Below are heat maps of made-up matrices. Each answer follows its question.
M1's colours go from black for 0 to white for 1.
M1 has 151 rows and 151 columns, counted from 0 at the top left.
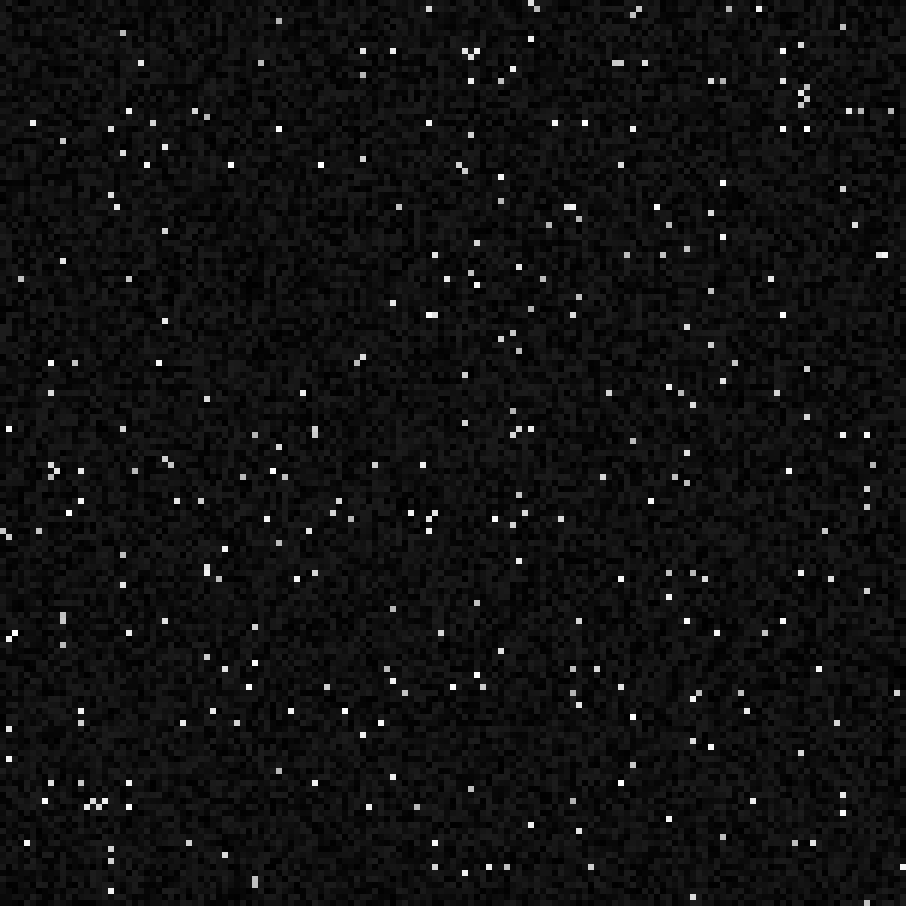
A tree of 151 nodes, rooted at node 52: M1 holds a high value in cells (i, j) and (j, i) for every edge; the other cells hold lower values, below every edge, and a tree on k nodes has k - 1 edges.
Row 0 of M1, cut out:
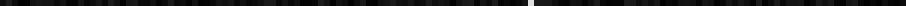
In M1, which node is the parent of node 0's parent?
71
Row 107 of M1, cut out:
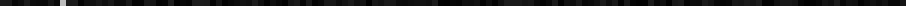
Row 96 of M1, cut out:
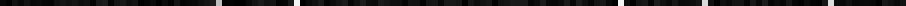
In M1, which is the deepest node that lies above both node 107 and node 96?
103
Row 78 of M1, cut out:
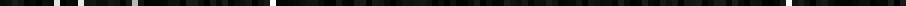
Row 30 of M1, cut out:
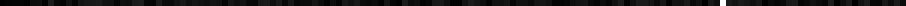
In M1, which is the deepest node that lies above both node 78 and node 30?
13
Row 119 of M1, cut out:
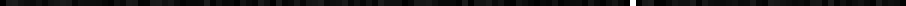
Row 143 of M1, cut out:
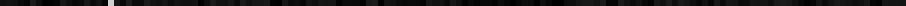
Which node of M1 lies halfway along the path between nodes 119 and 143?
21
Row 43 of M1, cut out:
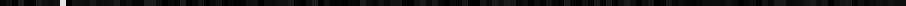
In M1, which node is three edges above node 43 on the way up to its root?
130
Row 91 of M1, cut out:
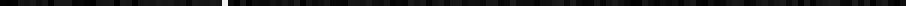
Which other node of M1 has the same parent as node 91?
142
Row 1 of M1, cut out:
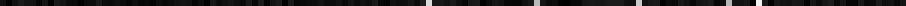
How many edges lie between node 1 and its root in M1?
2
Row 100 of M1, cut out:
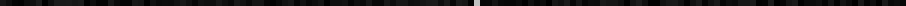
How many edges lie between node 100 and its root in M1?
4
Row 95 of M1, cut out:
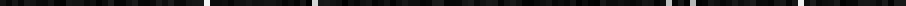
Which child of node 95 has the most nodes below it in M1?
111
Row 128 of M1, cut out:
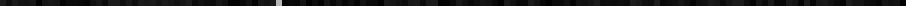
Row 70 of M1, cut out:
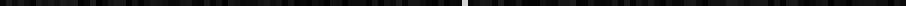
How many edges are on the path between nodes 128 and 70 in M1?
6
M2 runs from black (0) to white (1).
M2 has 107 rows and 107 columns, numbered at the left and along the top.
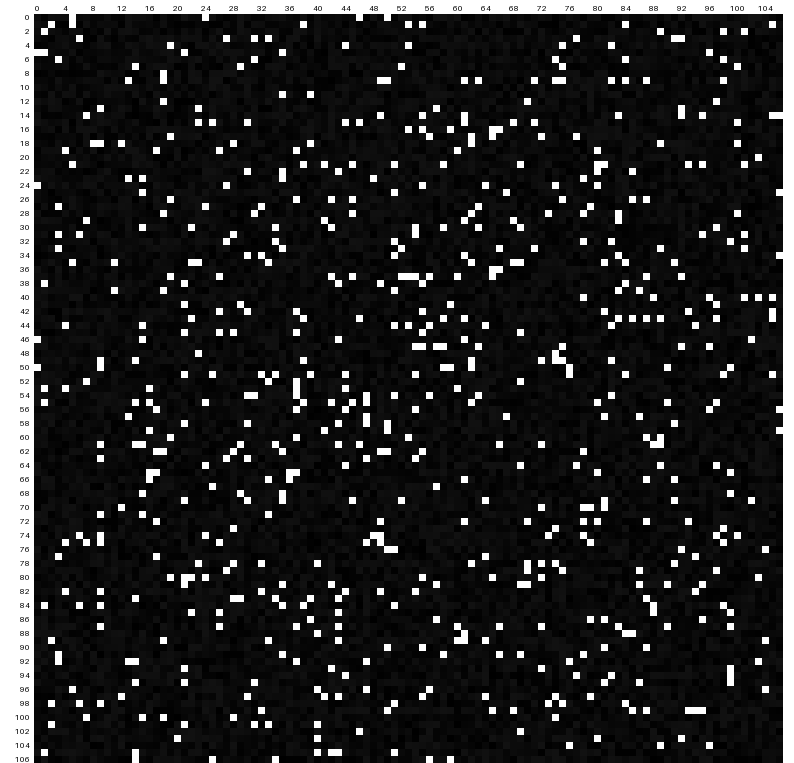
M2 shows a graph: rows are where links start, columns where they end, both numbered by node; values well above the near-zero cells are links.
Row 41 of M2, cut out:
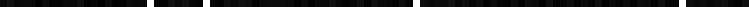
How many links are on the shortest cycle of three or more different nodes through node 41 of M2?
5
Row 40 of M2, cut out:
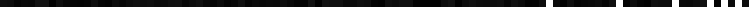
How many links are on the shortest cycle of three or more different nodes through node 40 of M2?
5
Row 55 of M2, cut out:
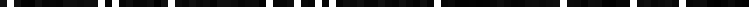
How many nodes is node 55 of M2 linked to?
12
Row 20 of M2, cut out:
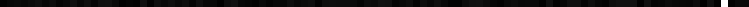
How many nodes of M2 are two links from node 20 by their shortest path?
3
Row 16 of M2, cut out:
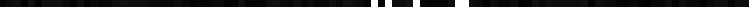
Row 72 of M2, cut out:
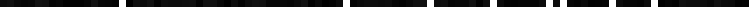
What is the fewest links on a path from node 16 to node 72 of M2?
3
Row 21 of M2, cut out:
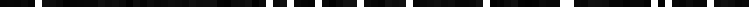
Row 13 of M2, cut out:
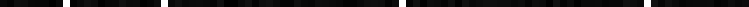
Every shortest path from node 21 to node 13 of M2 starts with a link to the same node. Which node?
node 81
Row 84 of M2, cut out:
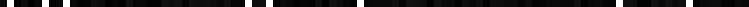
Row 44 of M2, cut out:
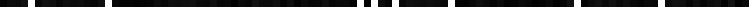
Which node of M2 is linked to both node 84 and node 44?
node 51
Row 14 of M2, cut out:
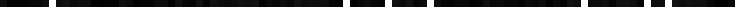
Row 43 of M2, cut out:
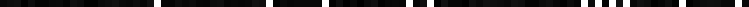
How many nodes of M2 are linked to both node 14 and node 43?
3
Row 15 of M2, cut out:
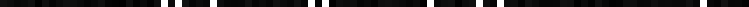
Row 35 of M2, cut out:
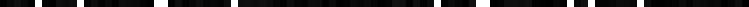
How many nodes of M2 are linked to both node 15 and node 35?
2
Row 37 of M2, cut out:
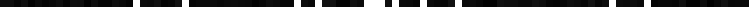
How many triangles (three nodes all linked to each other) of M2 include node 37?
8
